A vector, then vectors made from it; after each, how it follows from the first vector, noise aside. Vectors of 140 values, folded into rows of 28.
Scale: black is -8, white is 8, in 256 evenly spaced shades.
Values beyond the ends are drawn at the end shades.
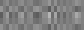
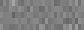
wrapped around, shrunk.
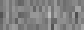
sign-scrambled.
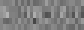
reversed.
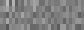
wrapped around.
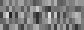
scaled up.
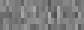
sign-scrambled.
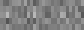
reversed.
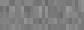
wrapped around, shrunk.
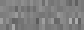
wrapped around, partly zeroed.
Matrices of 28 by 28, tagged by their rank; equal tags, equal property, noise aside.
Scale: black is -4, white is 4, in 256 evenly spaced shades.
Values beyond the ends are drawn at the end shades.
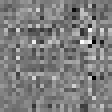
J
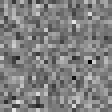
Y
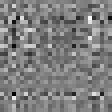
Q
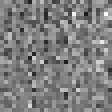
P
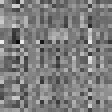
Q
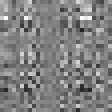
Q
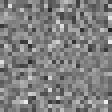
Y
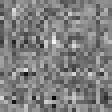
J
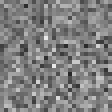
Y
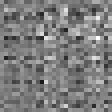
Q
